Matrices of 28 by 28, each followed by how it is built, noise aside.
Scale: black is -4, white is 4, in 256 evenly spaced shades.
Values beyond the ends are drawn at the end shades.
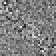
block diagonal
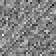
Hankel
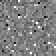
sparse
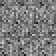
repeating columns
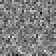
repeating columns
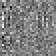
low rank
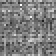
blocks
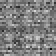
blocks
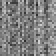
blocks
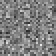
blocks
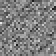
Hankel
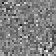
block diagonal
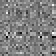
low rank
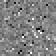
sparse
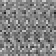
repeating columns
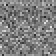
repeating columns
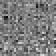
low rank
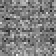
blocks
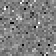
sparse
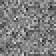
repeating rows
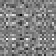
low rank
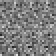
repeating columns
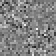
block diagonal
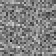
repeating rows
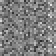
repeating rows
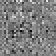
low rank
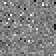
sparse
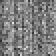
blocks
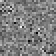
block diagonal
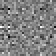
low rank
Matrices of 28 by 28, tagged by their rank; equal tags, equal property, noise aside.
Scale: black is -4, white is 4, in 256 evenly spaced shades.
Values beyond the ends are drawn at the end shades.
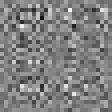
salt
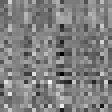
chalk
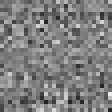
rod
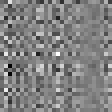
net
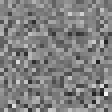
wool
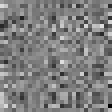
chalk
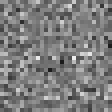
rod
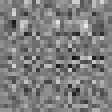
chalk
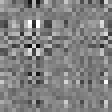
net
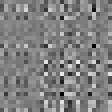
net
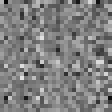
wool
